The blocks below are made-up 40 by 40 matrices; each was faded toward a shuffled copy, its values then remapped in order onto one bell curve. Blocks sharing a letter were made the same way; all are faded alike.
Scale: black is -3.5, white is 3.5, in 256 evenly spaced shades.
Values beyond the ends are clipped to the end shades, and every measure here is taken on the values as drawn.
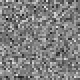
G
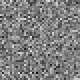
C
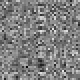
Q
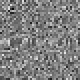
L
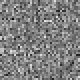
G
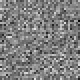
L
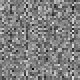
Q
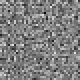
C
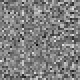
Q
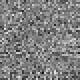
C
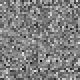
G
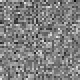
L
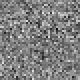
G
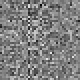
Q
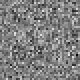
L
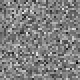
G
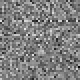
G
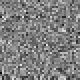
C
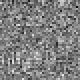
L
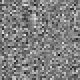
Q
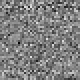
C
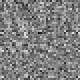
C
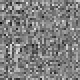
Q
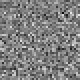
C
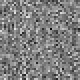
Q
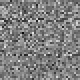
C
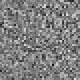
L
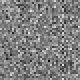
L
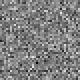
C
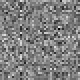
Q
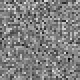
G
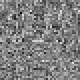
C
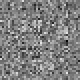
Q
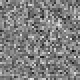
L
